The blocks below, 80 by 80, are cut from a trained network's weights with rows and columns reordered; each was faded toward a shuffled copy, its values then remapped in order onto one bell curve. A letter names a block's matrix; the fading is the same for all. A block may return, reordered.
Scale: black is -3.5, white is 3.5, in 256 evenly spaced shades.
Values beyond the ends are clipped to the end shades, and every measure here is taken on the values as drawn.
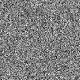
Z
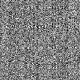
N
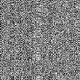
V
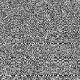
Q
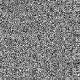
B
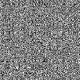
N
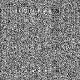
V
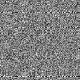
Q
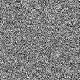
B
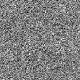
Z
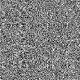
Z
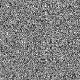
Z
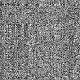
N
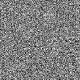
Z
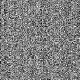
V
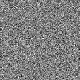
Z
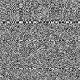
Q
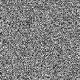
Z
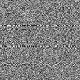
Q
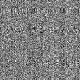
N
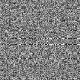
Q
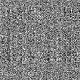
V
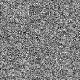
Z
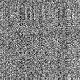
N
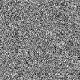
B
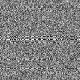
Q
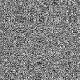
B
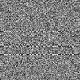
Q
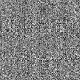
N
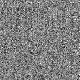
Z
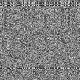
Q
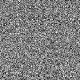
Z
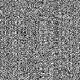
N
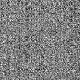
N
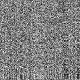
N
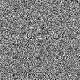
B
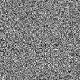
B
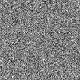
Z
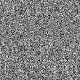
Z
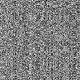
N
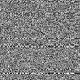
Q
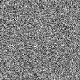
B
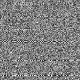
Q
